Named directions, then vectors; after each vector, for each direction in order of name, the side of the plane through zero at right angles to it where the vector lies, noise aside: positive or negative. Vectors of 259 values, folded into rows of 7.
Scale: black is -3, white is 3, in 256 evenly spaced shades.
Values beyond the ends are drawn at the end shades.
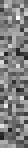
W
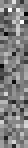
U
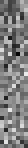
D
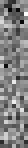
positive, negative, negative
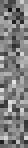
positive, negative, negative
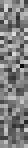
negative, negative, positive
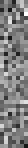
positive, negative, positive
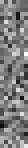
negative, negative, negative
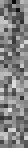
positive, negative, negative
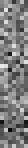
negative, negative, positive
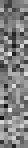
positive, positive, negative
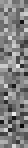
negative, negative, positive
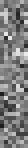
negative, negative, negative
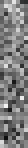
negative, positive, positive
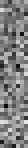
positive, positive, negative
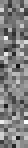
positive, positive, negative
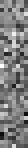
negative, negative, positive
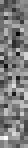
positive, negative, negative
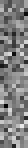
positive, positive, negative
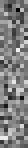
positive, negative, negative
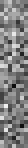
negative, negative, positive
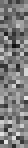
positive, positive, negative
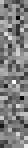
negative, negative, negative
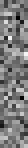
negative, negative, negative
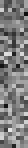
positive, positive, negative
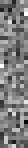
positive, negative, positive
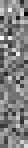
negative, positive, negative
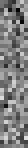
positive, negative, negative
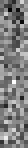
positive, negative, negative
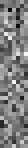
negative, negative, negative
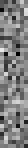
positive, negative, positive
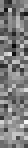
positive, positive, negative
